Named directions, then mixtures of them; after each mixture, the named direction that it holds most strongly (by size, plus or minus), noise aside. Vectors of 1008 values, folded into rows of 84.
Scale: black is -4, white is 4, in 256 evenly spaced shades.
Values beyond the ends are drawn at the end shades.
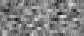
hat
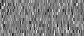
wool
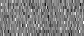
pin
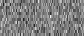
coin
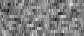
hat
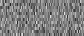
coin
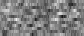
hat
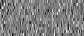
wool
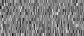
wool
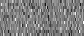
pin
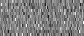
pin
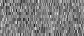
coin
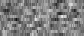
hat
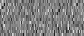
wool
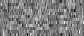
pin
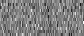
pin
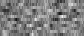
hat
